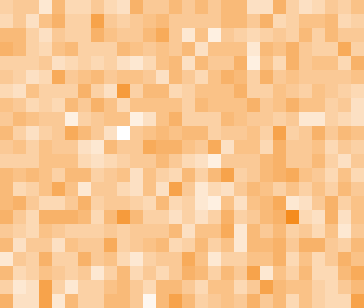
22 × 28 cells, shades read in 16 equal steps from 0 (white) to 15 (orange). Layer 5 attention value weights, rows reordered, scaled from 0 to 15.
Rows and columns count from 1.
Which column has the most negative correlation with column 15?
26
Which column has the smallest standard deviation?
3
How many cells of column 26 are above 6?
12
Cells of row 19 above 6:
16
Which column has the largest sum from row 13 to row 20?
22
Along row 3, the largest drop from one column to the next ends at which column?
17
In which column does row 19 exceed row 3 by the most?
15
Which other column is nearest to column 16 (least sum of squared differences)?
24
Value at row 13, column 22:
10
